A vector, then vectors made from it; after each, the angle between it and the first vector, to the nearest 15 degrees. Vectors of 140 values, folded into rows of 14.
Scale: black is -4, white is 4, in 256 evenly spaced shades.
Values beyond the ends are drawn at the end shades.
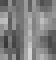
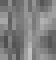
15 degrees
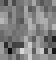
45 degrees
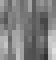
135 degrees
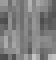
120 degrees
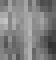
45 degrees
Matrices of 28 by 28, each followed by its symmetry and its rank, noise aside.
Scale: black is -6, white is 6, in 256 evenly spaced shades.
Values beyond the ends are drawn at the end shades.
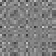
symmetric, rank two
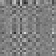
no symmetry, rank one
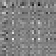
no symmetry, rank two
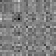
symmetric, rank two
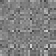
symmetric, rank two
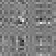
no symmetry, rank three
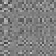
no symmetry, rank two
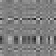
no symmetry, rank one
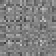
symmetric, rank three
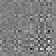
symmetric, rank two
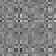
no symmetry, rank two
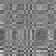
no symmetry, rank one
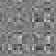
antisymmetric, rank two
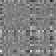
antisymmetric, rank two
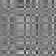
no symmetry, rank one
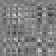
no symmetry, rank two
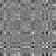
symmetric, rank one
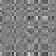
no symmetry, rank one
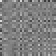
symmetric, rank one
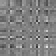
symmetric, rank one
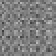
no symmetry, rank two
